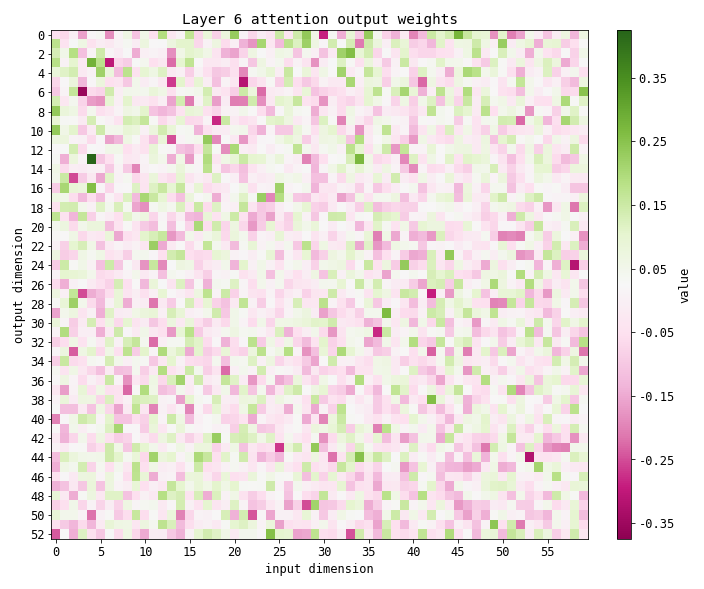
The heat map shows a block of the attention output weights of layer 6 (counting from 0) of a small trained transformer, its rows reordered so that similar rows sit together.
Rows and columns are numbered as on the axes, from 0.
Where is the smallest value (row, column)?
6, 3
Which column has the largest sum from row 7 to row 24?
0
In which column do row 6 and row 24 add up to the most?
39
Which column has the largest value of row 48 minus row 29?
30
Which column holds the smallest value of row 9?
18
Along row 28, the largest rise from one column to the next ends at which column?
51
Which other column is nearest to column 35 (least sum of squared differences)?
47
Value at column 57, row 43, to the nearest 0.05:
-0.2
